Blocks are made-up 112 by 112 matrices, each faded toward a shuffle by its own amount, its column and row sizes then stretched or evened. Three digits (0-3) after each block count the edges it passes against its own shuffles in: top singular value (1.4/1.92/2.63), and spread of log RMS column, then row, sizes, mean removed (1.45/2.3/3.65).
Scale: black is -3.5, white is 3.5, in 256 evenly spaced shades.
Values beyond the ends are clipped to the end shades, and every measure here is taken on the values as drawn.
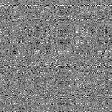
3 0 2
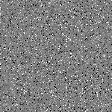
0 1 0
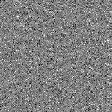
2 1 0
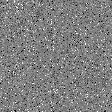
0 1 0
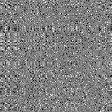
3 1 1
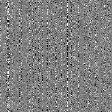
2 3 0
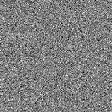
2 0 0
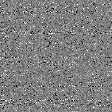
1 1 2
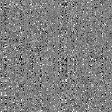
2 2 1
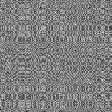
3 0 1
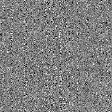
1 2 0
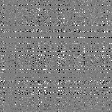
2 2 3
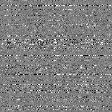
2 1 3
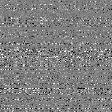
2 0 3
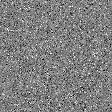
0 0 0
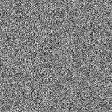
2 1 0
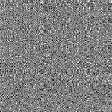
3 0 1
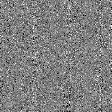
1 2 0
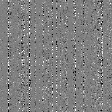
2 3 0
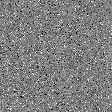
0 0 0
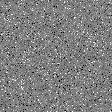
0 0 0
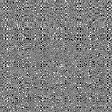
3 2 2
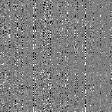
2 3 1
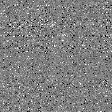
1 1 2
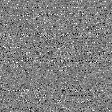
1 0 2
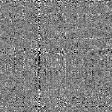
2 2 2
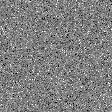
0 0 0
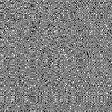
3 0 1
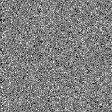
2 1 0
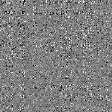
0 2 2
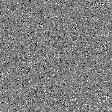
0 1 0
